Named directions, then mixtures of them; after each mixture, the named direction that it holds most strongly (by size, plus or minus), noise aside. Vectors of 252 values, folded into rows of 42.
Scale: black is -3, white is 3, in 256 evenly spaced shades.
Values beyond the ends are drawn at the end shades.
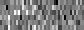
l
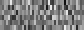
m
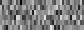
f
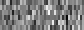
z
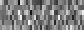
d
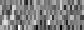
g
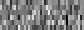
z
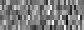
z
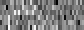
l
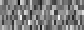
d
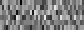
f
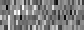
l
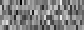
f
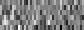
g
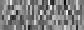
m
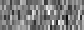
z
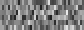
d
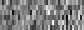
z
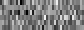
f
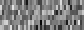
g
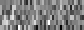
g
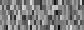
f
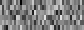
f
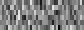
f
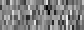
z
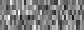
l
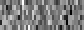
g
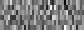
m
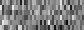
g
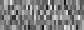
m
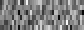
d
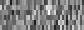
z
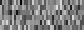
f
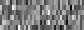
g
